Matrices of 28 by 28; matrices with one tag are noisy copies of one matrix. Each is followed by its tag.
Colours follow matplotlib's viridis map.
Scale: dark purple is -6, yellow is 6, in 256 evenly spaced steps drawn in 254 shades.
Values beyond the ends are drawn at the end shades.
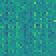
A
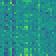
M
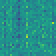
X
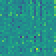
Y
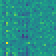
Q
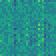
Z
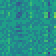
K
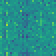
Q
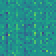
A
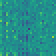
Q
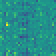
Q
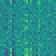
M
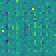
A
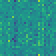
Z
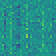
X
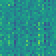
Z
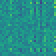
Y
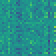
K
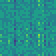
Z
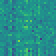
M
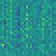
X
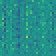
X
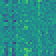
M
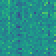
K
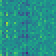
Q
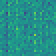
A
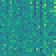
Y
